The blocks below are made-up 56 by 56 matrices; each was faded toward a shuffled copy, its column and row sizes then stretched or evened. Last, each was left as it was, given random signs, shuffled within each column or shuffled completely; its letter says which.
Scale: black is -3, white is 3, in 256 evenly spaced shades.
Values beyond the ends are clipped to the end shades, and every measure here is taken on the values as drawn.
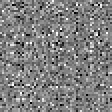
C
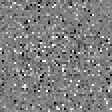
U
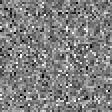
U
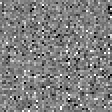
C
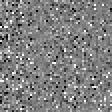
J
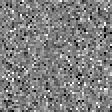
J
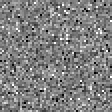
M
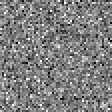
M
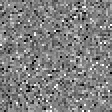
M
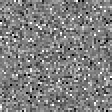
M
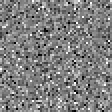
J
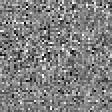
U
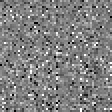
U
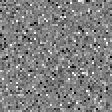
M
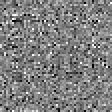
C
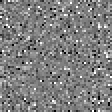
U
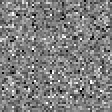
C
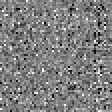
U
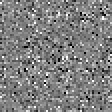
U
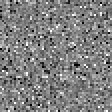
M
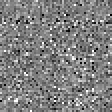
U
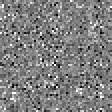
U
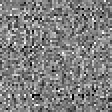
C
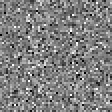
J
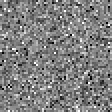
M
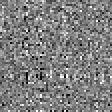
C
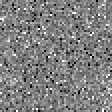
M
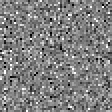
J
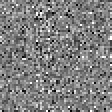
U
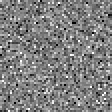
M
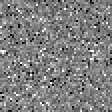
M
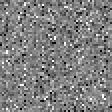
J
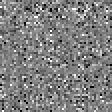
U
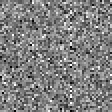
J
